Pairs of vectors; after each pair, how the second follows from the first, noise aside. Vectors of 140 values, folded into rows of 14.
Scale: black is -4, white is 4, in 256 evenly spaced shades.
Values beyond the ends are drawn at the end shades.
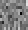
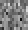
wrapped around.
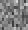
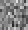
copied.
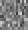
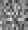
shuffled.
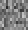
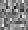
copied.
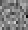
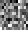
wrapped around, negated, scaled up.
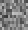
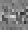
reversed, partly zeroed.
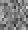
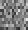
shuffled.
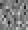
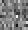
shuffled.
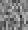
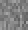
negated, shrunk.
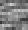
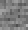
reversed, negated, shrunk.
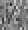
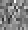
copied.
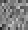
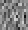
shuffled.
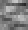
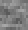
reversed, negated, shrunk.
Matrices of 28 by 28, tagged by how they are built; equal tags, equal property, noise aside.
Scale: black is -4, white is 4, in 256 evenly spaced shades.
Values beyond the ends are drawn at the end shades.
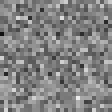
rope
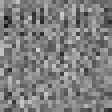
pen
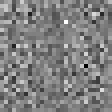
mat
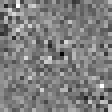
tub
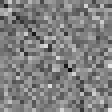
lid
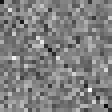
lid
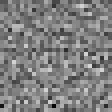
rope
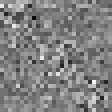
tub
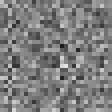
mat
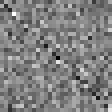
lid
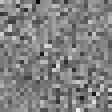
tub
